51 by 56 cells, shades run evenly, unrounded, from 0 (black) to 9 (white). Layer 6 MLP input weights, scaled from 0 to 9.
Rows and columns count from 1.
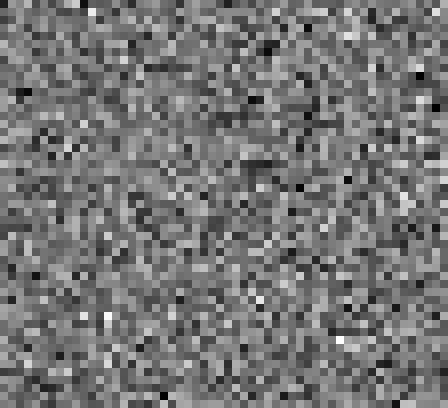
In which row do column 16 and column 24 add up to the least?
32
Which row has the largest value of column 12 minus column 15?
2
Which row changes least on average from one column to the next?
36
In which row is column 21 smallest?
50
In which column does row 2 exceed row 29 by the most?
55
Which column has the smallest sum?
39
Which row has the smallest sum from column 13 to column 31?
9
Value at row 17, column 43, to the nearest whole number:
3
